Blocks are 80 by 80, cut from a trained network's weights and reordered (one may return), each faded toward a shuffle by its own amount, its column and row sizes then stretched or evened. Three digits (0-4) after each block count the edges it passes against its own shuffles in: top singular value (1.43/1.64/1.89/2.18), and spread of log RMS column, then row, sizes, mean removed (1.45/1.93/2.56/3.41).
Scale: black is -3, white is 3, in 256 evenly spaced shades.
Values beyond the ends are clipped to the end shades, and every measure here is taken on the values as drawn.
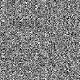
2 2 1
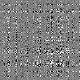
2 4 4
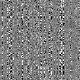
4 4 0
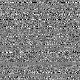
0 0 4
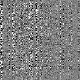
2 4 2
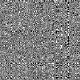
4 3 2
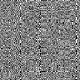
4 2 1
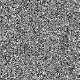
1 2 0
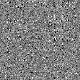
1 1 1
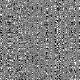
4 4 1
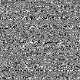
0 0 4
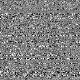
1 0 4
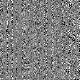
0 4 0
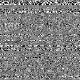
2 0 4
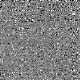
0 2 3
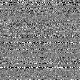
1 0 4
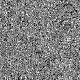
2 0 0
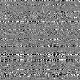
4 0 4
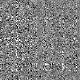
0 3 2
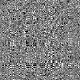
4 3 2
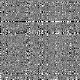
3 3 3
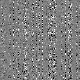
2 4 1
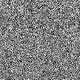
0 0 2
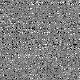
0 1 3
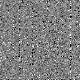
1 2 1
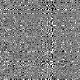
4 3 4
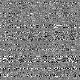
0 2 4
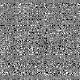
0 2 4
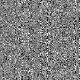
2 3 1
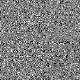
1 2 3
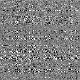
1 2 4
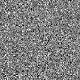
2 2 1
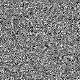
1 1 2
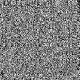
3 0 1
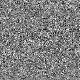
1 0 2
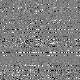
3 2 4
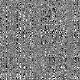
1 4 2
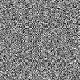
4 0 1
